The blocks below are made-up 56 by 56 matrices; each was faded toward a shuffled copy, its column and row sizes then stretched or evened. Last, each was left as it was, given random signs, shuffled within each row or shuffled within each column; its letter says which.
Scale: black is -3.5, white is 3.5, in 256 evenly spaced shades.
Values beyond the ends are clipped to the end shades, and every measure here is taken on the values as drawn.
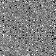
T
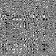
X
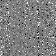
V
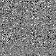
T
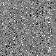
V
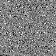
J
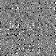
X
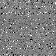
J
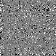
T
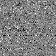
J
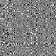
X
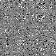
T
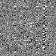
X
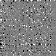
X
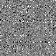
T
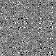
T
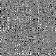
X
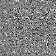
T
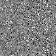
V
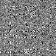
T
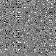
X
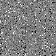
V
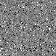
J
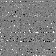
J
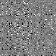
X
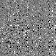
T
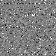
J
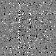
T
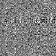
X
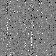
V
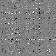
X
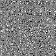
T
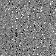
V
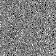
V
